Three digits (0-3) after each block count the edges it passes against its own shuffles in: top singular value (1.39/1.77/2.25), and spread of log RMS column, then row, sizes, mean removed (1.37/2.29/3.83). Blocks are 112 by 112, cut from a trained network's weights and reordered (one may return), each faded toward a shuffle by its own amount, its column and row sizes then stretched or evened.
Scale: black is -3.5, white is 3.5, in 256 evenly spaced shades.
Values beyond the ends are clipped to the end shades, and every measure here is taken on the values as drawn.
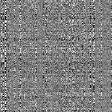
2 3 1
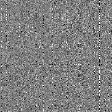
2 2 1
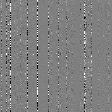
3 3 0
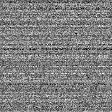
3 1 2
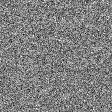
0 0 0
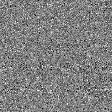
1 1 1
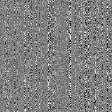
1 3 0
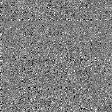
0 2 2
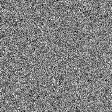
0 1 0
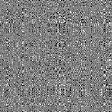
3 2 2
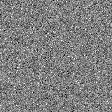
1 0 0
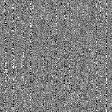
2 2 0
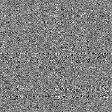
1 1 2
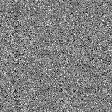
2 0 0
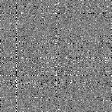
2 2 2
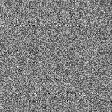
2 0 1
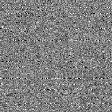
2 0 2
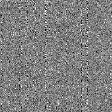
2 2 0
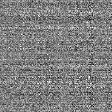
2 2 2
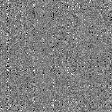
0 2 1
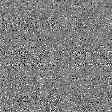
1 1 2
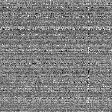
3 1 2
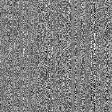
0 3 0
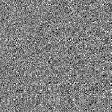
2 1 1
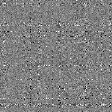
0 2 2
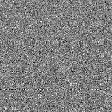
2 0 1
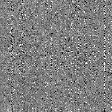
2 2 1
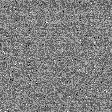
0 1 0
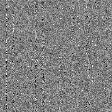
0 2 1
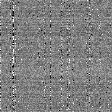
2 2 0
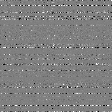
2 1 3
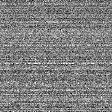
3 1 2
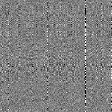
3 2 1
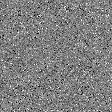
0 0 1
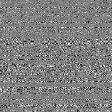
2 0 3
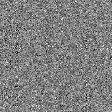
1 1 1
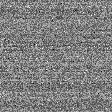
1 0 1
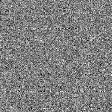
1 1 1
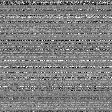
3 0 3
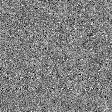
0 0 1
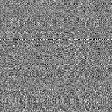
3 0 2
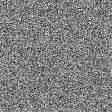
1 0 0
